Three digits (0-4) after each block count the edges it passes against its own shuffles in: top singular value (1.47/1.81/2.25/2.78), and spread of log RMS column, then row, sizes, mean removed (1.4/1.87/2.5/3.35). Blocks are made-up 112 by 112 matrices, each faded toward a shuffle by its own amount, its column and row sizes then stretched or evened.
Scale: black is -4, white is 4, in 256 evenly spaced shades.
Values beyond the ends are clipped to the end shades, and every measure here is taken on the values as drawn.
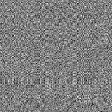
4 2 2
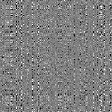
4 4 2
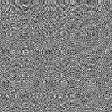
4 1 2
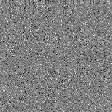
3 0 0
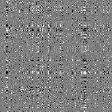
4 4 3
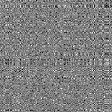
4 2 3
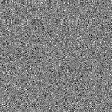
3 1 1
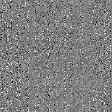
2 4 0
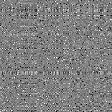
4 0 2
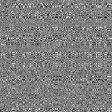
4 1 4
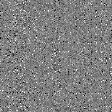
1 3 1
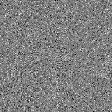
2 1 0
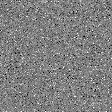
0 0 1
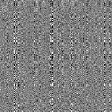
4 4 1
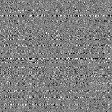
4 1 4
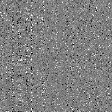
2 3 0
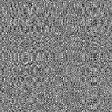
4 2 0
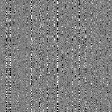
4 4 0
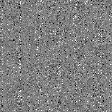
0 3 1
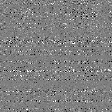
2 2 4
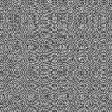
4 2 0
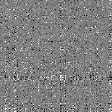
3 3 3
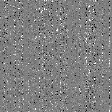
0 4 0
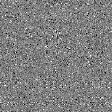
2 1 2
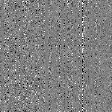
1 4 1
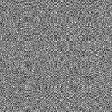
4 2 2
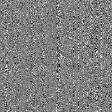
2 4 0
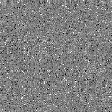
3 1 0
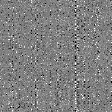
3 3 0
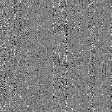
1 4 1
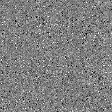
1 2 2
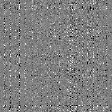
2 4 2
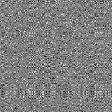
4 1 2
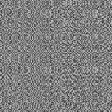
4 3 0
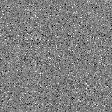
1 0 1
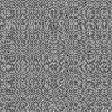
4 0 0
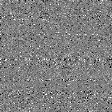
1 1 3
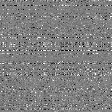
3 0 4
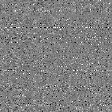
2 1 3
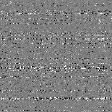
2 1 4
